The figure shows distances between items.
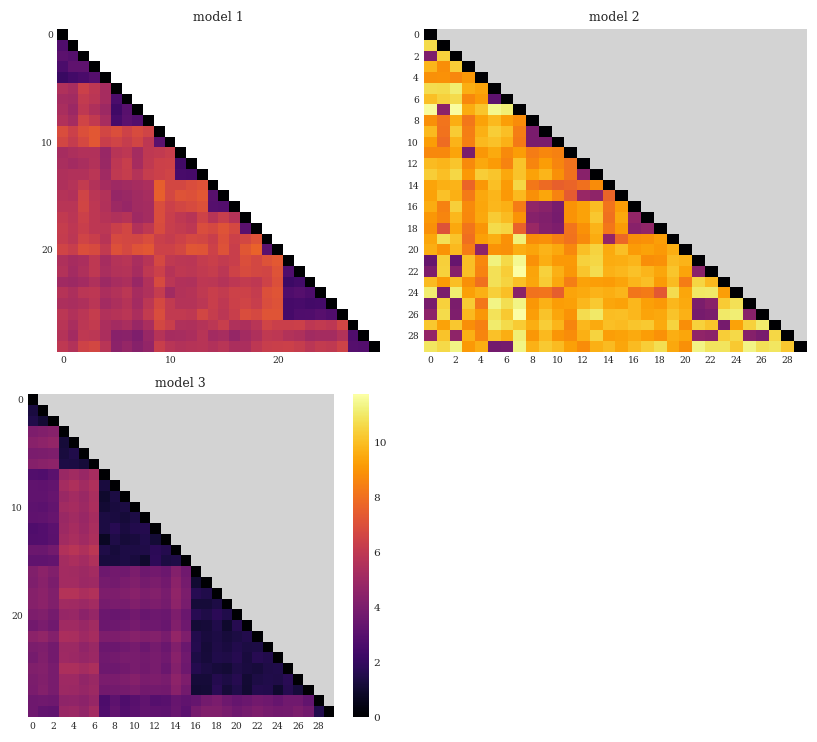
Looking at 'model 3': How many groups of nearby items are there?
5
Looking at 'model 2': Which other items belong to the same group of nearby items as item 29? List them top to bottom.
5, 6
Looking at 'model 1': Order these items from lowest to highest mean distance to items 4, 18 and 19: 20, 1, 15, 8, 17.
1, 17, 20, 8, 15
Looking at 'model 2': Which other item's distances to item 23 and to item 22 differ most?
26
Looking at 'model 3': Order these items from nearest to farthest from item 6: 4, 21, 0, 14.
4, 0, 21, 14
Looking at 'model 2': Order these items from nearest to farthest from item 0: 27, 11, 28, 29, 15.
28, 11, 15, 27, 29
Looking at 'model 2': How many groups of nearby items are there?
9
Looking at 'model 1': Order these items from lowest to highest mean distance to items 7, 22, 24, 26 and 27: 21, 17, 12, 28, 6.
21, 28, 6, 12, 17
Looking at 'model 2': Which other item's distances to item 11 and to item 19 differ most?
3
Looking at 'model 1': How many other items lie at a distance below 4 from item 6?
3
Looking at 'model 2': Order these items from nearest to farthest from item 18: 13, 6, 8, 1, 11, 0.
8, 1, 11, 0, 13, 6
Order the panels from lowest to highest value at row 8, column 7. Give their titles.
model 3, model 1, model 2
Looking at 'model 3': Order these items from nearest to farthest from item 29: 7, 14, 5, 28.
28, 7, 14, 5
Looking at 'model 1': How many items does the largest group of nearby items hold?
6
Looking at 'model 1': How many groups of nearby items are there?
9
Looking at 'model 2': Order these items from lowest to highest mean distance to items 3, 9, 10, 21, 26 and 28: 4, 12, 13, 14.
14, 4, 12, 13
